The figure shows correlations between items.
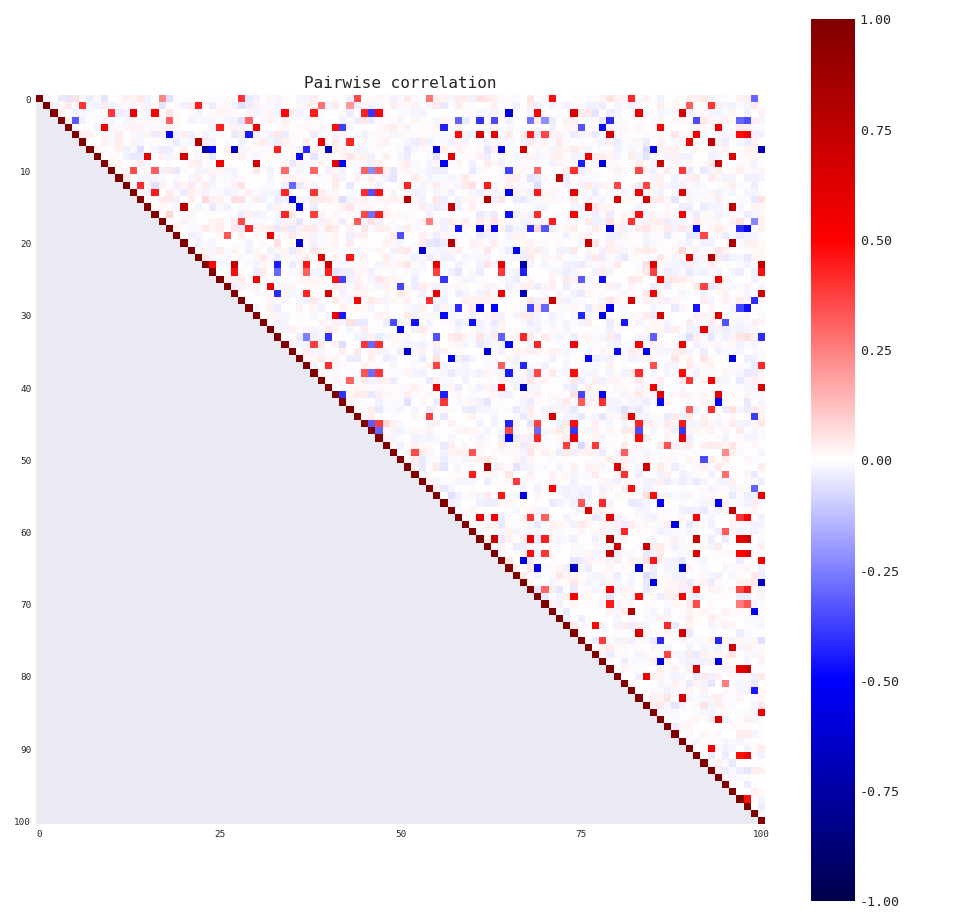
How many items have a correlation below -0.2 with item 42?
7
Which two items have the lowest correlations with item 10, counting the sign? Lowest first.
65, 46
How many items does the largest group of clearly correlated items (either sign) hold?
14
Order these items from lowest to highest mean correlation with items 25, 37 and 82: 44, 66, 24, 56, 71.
56, 66, 24, 44, 71
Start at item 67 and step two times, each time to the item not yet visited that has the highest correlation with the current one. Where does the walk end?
33
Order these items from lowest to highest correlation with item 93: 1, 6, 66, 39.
66, 1, 39, 6
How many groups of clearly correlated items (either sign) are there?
14
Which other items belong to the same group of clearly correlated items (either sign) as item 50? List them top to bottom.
19, 26, 32, 92
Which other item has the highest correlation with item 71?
82
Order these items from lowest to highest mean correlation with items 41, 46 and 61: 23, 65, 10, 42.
42, 10, 23, 65
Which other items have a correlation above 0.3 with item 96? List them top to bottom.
8, 15, 20, 57, 76
